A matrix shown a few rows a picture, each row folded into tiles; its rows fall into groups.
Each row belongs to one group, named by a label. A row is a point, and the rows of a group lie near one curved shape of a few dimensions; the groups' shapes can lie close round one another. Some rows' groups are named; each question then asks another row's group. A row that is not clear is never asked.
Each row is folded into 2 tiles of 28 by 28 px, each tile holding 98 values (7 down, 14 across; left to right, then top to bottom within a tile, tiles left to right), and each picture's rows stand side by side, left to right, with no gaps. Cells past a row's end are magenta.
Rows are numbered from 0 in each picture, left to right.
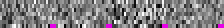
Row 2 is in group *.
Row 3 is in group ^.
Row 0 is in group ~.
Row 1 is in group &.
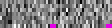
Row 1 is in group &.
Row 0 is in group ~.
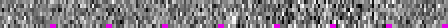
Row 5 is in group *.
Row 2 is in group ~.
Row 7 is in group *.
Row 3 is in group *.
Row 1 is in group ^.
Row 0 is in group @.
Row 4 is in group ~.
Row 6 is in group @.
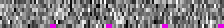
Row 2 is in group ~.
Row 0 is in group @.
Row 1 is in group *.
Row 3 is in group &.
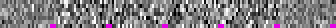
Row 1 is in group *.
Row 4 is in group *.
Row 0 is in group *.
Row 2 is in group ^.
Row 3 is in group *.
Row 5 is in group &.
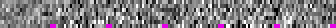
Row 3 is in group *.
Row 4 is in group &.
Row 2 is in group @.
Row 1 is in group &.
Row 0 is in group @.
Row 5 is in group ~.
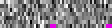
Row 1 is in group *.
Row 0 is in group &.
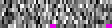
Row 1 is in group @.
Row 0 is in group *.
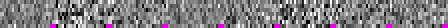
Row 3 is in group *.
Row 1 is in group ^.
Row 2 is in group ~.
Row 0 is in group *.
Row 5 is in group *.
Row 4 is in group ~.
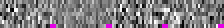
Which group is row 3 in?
~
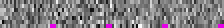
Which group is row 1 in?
~
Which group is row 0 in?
*
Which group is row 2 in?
&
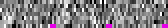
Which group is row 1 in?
*
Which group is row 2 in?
~
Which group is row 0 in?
~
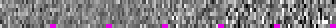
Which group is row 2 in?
*
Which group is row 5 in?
&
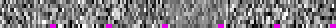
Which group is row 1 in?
&
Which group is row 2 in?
*
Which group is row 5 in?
&
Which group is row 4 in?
@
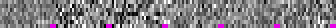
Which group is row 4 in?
@
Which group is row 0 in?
&
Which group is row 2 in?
^
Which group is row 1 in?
^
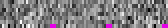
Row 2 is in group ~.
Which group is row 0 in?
&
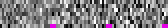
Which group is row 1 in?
*
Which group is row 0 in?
^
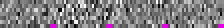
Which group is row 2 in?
*
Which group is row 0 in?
@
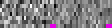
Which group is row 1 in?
*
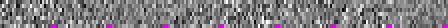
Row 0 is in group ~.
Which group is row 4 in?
&
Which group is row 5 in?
*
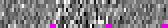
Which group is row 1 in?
&
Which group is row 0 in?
*
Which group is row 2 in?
*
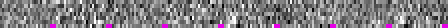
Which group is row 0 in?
@
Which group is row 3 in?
~
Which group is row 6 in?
&
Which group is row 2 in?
^
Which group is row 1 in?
&
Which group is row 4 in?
~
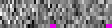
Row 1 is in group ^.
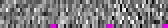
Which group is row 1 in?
&
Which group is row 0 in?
@
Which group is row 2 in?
@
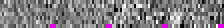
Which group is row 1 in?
*
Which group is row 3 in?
~
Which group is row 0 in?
*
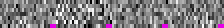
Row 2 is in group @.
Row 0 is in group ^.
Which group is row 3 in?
&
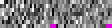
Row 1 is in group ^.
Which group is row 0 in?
*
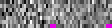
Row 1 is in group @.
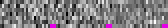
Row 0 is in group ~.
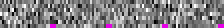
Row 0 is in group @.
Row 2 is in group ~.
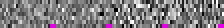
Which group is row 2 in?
^
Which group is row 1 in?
@
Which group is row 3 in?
*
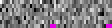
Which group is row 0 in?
~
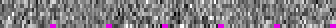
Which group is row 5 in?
^
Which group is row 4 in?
&
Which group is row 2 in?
~
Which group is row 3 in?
~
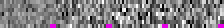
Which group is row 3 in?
&
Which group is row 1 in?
~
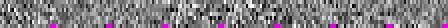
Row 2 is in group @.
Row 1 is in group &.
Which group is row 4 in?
^
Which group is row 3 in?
^
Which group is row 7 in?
&
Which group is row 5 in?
~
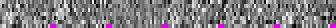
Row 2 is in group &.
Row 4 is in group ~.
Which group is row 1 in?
*
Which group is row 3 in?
~
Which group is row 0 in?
~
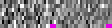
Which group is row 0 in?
*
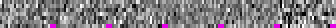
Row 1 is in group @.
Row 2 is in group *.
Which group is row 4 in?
^
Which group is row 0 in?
^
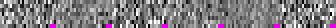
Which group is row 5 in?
^
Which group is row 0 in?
*
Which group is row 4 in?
&
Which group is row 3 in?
&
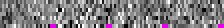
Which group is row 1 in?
&
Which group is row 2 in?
~
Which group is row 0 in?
~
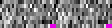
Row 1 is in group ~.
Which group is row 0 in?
~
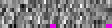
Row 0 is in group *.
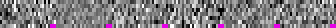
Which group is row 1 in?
&
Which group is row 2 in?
~
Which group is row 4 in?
&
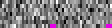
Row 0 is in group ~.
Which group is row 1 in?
~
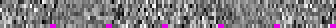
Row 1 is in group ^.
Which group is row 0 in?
~
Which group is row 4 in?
*
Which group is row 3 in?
~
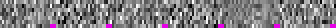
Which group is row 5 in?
~
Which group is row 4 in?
&
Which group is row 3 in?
*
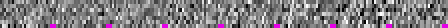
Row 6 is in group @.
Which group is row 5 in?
^
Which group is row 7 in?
^
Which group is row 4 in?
*
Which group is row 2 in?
^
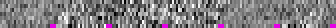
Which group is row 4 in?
^
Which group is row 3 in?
@
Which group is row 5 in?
&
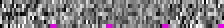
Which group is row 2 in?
^
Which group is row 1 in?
@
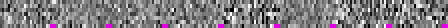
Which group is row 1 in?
&
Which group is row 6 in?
*
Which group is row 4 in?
@
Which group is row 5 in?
*
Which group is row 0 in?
@
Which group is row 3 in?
^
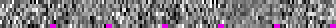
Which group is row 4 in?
^
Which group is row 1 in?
~
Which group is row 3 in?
*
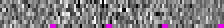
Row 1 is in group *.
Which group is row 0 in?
^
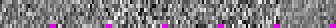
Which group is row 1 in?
^
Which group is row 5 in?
^
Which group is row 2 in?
&
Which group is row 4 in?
&
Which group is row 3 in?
@
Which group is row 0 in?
^
